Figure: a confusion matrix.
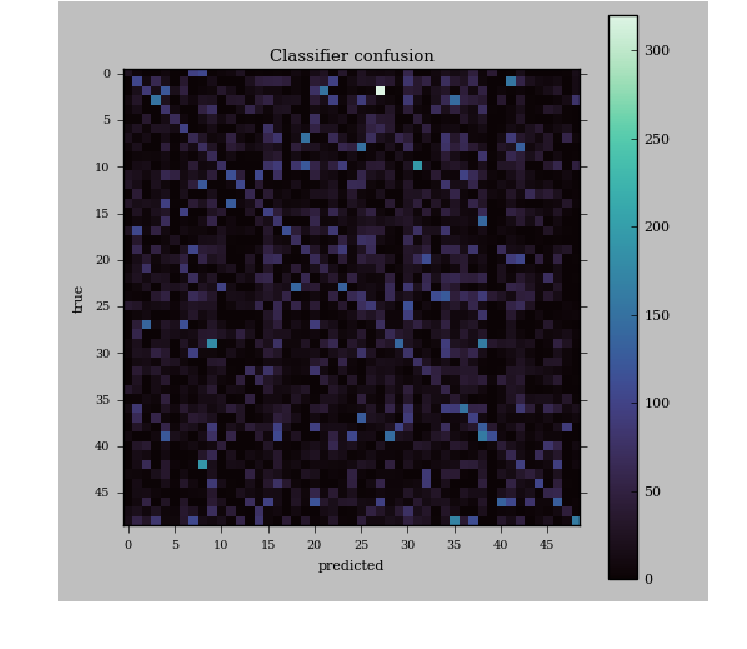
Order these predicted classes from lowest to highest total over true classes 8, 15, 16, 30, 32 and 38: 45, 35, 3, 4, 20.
45, 3, 35, 4, 20
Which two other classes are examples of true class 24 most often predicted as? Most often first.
34, 33
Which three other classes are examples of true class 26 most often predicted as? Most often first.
30, 38, 16
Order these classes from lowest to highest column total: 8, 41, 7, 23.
23, 7, 8, 41
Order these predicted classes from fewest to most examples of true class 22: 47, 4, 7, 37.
47, 4, 37, 7
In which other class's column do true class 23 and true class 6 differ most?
18
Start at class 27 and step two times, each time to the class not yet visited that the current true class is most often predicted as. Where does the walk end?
21
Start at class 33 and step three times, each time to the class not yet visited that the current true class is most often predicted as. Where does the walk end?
36
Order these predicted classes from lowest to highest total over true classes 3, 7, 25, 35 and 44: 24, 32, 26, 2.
2, 24, 32, 26
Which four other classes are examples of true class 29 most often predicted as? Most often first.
9, 38, 34, 16
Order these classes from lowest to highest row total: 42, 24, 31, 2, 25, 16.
31, 16, 42, 25, 2, 24
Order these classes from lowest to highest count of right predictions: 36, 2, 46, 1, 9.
9, 2, 1, 46, 36
